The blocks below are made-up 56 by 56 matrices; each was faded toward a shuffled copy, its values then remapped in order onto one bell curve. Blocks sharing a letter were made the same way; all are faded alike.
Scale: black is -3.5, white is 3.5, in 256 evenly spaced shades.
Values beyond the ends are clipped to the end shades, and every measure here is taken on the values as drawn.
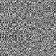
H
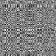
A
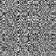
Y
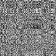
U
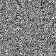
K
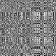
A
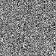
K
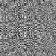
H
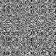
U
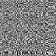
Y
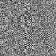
U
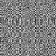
A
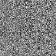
K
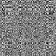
Y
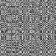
A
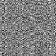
H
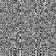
U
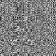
H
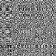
Y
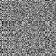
U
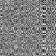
A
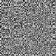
U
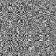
U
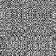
H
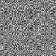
H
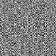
H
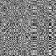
A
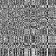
A
